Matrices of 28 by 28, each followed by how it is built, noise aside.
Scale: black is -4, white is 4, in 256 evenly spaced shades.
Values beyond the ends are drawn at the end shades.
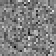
uneven columns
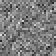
Hankel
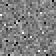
sparse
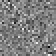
banded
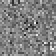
block diagonal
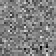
uneven columns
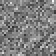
Hankel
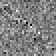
banded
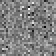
uneven columns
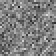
Hankel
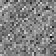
Hankel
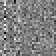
uneven columns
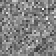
Hankel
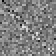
banded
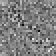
banded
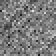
Hankel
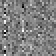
uneven columns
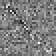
banded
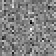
uneven columns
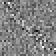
banded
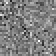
block diagonal
